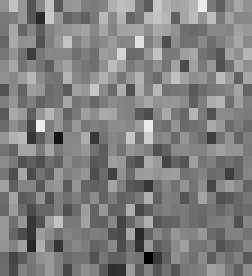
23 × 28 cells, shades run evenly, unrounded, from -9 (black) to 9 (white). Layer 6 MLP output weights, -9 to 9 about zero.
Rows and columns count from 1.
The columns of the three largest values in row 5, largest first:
14, 18, 28
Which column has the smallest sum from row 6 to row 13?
7
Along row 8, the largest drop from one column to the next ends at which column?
15
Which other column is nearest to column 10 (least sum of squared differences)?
9
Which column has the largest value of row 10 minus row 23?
13
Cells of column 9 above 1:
5
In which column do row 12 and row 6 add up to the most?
2
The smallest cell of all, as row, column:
22, 17
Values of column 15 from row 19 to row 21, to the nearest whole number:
-2 3 -1
